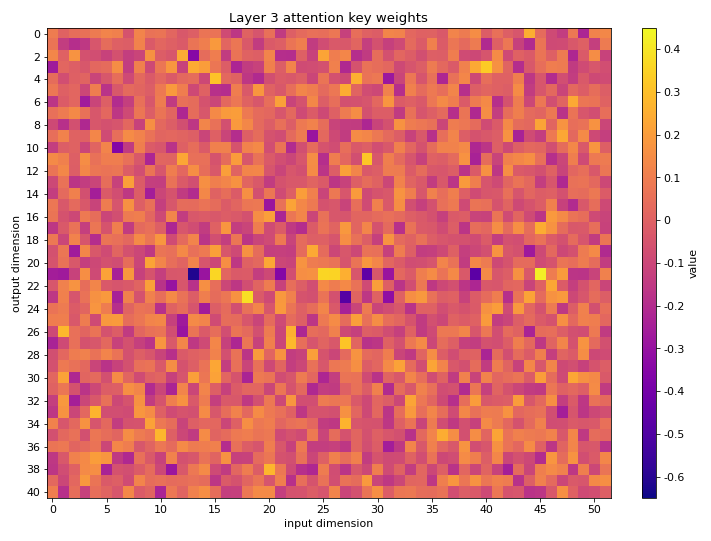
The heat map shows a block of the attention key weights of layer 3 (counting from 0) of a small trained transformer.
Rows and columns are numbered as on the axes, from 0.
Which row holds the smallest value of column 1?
21
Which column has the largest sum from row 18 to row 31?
15
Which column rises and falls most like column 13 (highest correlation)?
29
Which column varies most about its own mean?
27
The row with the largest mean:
35
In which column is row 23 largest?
18
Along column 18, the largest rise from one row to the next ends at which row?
23
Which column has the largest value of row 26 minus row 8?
1
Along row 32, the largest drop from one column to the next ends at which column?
2
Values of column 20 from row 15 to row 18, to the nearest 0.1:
-0.3 0.2 -0.1 -0.1
